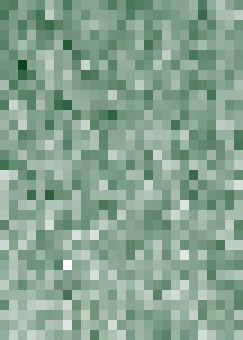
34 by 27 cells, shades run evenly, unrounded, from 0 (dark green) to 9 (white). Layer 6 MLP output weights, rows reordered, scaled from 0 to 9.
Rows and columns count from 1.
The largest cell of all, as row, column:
27, 8
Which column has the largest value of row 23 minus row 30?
6
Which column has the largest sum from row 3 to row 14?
25
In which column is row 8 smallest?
3
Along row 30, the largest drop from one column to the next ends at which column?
18
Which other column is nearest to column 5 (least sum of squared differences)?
14
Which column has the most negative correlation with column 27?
15
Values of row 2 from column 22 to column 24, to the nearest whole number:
5 2 4
